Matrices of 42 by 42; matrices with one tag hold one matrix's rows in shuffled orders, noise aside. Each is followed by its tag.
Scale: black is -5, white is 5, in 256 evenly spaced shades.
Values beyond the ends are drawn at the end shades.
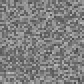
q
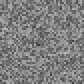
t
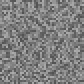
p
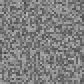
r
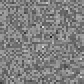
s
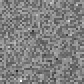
s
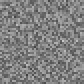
p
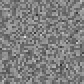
p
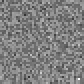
r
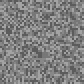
s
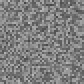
s
